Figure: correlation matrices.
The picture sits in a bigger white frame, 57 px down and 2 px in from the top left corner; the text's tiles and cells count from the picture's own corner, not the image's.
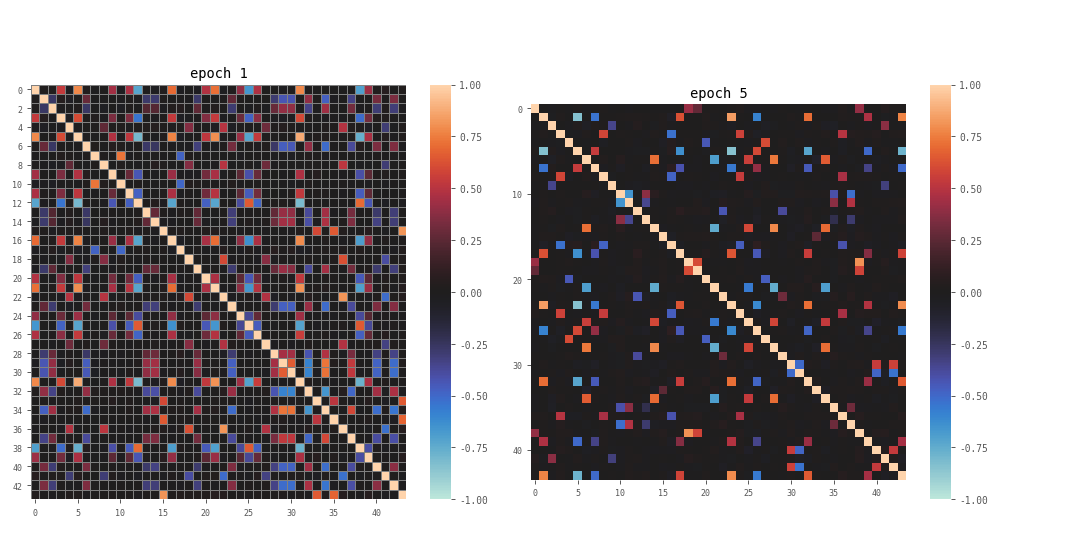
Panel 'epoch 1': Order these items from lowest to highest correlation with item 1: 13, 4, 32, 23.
13, 4, 23, 32
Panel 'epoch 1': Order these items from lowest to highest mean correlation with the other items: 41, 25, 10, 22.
25, 41, 10, 22
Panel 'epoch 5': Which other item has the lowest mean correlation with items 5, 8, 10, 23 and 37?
16
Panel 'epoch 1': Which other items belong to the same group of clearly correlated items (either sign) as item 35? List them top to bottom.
15, 33, 43
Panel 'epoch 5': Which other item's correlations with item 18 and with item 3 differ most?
38
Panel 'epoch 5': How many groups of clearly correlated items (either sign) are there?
10
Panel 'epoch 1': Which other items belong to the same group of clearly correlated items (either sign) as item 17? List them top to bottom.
7, 10
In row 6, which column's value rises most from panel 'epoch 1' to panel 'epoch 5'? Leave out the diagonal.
34
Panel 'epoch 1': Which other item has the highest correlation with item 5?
31
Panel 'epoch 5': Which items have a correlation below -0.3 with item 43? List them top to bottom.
5, 7, 26
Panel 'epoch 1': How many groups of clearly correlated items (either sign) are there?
5
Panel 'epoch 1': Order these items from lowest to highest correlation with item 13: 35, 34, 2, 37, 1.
1, 35, 2, 37, 34
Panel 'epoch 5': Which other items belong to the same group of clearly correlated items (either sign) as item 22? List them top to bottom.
12, 29
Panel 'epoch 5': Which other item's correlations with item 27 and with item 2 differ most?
4
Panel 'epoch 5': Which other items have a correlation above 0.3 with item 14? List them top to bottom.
6, 25, 28, 34
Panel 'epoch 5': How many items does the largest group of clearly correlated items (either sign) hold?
9
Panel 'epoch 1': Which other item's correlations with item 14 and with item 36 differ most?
22
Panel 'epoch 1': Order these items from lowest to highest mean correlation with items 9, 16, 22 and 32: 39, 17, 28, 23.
28, 17, 23, 39
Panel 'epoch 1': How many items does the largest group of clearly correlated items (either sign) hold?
15
